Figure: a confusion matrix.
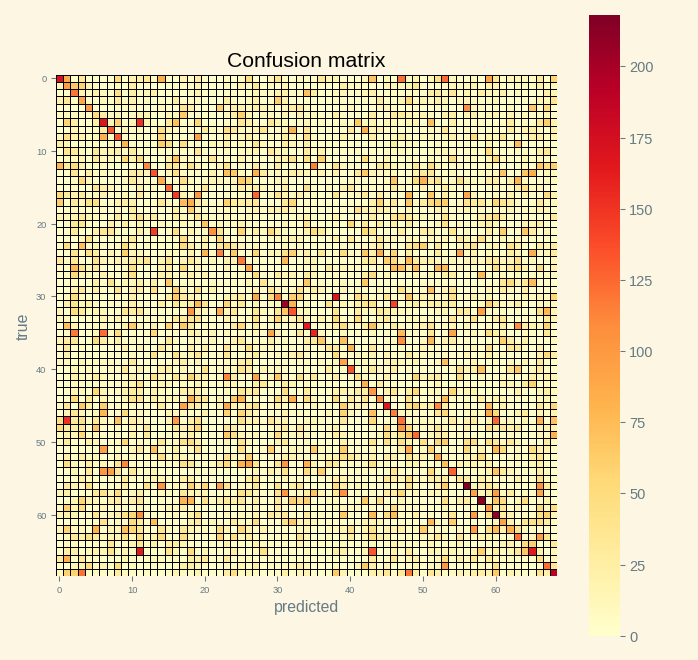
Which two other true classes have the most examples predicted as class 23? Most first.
41, 45
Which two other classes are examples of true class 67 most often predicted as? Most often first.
53, 42
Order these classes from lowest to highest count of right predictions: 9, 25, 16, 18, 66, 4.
66, 18, 9, 4, 25, 16
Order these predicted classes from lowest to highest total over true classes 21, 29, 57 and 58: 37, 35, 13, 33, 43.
37, 43, 33, 35, 13
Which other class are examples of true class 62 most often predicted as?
57
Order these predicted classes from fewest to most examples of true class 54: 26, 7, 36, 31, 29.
26, 29, 31, 36, 7
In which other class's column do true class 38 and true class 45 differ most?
52
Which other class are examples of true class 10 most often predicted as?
59
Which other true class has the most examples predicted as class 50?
14
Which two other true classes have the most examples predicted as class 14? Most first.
56, 0
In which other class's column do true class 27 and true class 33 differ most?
58
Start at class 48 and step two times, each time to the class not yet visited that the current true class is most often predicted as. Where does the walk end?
1
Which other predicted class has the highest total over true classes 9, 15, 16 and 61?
27
